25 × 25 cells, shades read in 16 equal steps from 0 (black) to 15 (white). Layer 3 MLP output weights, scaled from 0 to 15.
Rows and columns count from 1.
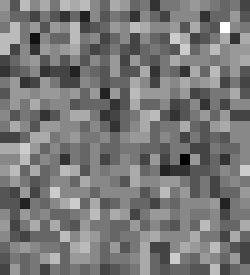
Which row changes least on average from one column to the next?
14
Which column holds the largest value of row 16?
25
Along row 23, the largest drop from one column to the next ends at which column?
16
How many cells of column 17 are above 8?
5
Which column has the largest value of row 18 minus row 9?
11
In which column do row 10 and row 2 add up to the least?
21
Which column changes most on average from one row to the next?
4
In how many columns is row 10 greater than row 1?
8
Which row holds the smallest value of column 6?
7
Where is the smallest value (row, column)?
15, 19
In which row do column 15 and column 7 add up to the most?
22
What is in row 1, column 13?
9
